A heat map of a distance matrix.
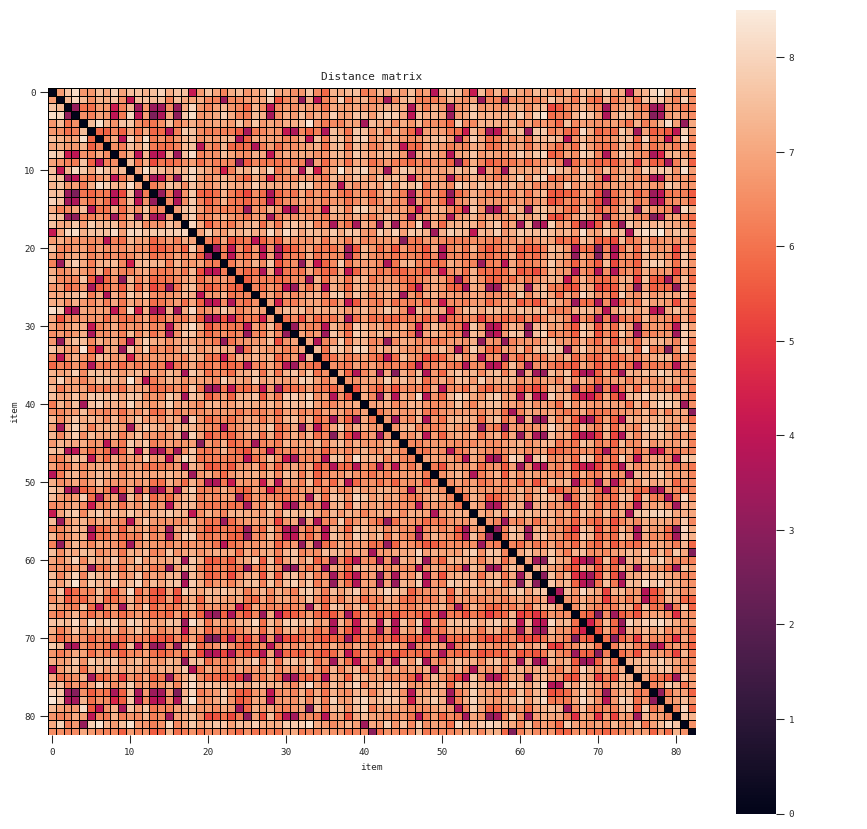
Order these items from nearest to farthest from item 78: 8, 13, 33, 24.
13, 8, 24, 33
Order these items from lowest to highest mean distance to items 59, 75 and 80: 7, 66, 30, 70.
30, 70, 66, 7
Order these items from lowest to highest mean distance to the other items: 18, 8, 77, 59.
77, 8, 59, 18
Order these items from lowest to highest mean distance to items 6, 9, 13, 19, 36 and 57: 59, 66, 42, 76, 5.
66, 5, 42, 59, 76
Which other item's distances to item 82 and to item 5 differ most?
59
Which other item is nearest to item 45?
19
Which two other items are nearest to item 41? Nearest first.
82, 59
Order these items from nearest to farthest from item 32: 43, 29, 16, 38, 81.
43, 29, 38, 16, 81
